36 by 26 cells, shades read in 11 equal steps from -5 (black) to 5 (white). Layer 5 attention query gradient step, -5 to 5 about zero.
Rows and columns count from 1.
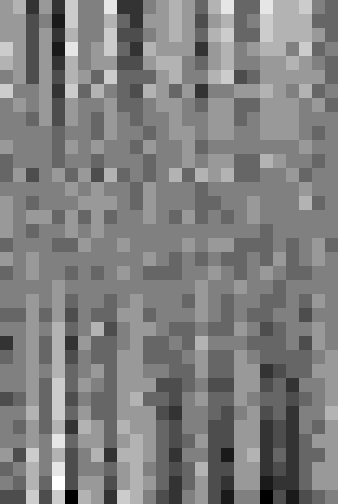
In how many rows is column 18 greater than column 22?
9
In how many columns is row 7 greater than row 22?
14
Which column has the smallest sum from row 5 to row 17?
5
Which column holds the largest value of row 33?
3
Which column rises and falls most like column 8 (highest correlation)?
12
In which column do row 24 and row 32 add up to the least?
21
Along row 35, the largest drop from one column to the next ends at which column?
6
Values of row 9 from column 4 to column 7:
1 -2 1 0
